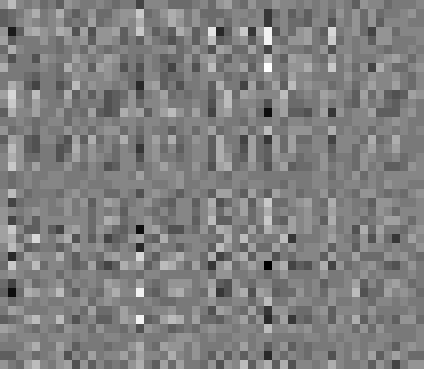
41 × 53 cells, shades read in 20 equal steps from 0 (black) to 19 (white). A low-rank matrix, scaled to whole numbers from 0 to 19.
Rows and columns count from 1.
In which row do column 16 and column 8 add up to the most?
36
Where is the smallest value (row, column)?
30, 34
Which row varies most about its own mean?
4
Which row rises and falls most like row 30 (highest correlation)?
13
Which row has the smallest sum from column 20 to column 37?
40
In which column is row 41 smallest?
50
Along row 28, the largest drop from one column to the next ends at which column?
18
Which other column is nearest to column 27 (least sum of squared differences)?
42
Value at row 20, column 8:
10
